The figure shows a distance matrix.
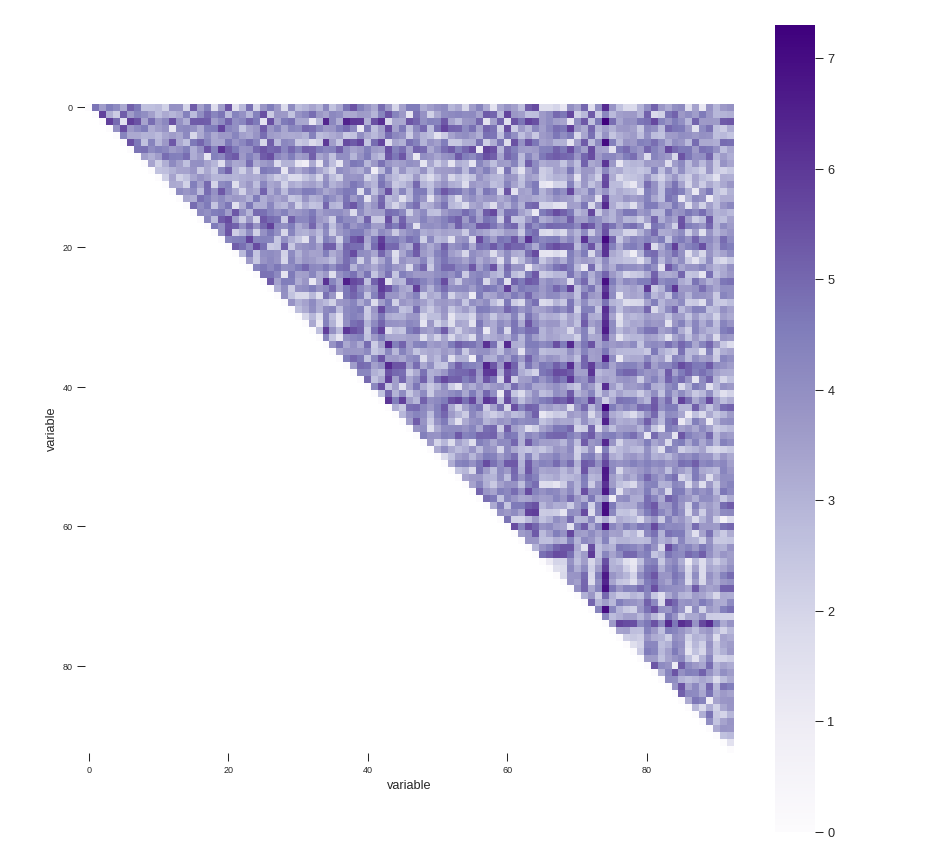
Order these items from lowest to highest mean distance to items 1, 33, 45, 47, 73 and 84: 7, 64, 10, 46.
10, 46, 7, 64
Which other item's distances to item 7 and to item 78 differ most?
21
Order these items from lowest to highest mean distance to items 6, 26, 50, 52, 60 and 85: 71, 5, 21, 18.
5, 18, 21, 71
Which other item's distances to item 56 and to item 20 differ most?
6
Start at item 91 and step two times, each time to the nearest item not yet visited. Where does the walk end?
41
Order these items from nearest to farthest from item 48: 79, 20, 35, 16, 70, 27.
27, 70, 35, 79, 20, 16
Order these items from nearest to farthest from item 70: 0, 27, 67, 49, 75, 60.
49, 27, 75, 0, 67, 60
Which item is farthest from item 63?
19
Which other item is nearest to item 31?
8
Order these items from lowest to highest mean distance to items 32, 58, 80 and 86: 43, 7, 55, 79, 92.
43, 79, 55, 92, 7
